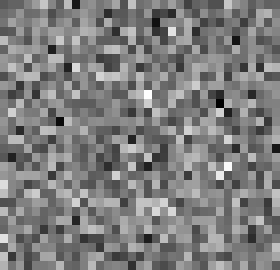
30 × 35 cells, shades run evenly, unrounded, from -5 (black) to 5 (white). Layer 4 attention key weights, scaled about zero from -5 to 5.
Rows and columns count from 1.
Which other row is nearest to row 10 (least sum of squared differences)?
22
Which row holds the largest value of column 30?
23
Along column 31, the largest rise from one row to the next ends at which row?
9
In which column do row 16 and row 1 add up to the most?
29
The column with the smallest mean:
21
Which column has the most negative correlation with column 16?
6
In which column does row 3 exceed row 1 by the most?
24
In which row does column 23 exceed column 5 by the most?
11
